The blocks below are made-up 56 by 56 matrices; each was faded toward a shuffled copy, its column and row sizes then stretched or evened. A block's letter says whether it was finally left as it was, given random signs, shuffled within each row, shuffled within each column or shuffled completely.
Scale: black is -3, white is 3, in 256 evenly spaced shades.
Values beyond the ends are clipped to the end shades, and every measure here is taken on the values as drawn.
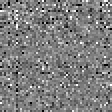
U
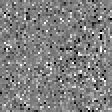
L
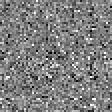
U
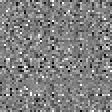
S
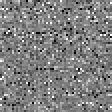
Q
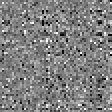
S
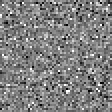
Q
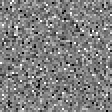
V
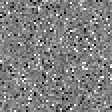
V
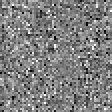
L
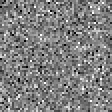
V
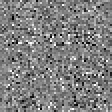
U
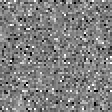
Q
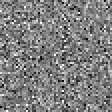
L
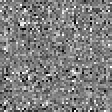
U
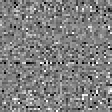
S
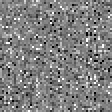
L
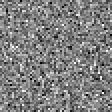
V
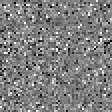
U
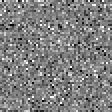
Q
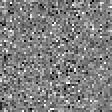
L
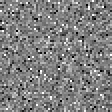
V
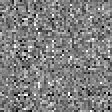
S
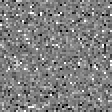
Q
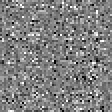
U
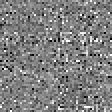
U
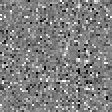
L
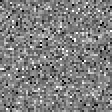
V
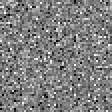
V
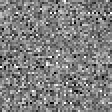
Q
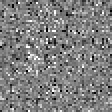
S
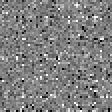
S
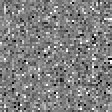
L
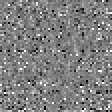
S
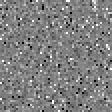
V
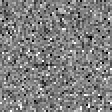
V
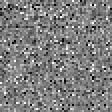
U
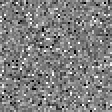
V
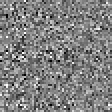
U
